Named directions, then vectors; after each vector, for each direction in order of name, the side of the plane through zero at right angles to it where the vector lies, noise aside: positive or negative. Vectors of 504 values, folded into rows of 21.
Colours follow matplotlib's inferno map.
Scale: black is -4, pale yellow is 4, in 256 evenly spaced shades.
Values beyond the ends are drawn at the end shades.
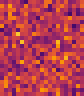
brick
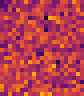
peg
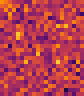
positive, negative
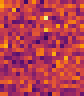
positive, negative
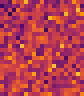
negative, positive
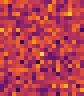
negative, negative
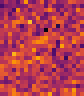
negative, positive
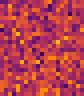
positive, positive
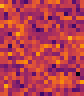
positive, negative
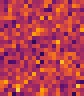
positive, positive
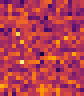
positive, positive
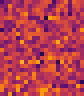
positive, positive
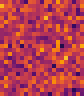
positive, negative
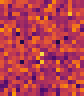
negative, negative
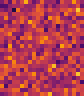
negative, positive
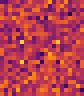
positive, positive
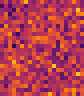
negative, positive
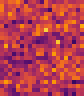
positive, negative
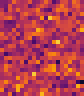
positive, positive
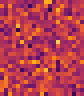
positive, positive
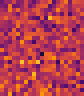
positive, positive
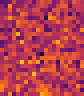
positive, positive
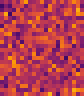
negative, positive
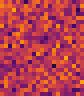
positive, negative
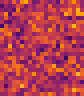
negative, positive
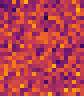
negative, positive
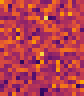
negative, negative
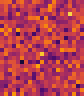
negative, negative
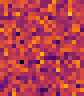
negative, negative
